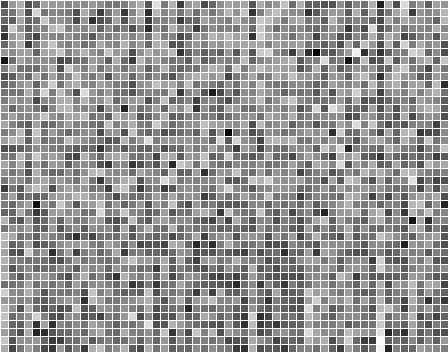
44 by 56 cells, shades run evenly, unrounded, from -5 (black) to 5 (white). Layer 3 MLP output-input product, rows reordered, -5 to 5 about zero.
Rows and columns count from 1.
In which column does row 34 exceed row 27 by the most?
41
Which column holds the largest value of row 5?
33
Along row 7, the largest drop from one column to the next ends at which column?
46
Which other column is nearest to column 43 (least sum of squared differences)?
24
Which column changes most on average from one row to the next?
22
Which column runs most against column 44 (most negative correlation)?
56
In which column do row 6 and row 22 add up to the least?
4
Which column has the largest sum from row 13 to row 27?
43
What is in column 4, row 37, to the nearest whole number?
2
